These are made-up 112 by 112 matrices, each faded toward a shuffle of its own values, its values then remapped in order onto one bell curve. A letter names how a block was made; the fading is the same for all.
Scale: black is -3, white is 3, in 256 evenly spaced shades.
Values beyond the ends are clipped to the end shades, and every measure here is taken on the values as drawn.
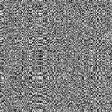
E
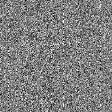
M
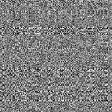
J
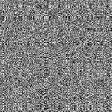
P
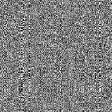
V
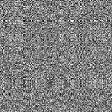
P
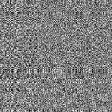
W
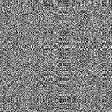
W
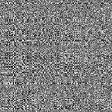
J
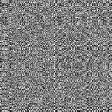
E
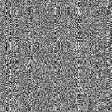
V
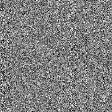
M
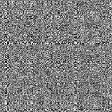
J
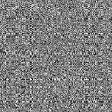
J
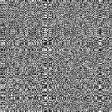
E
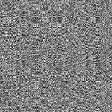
W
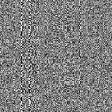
V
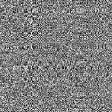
W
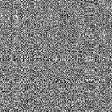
P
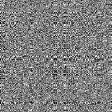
J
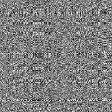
J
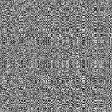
E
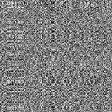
P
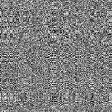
P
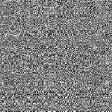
J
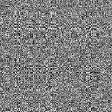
J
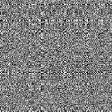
J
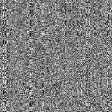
V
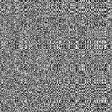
E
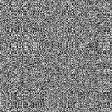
P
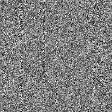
M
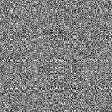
W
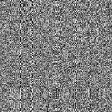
V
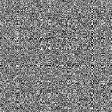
J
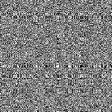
P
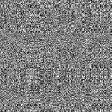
W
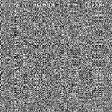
W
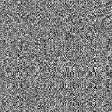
V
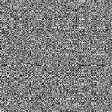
J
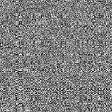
J
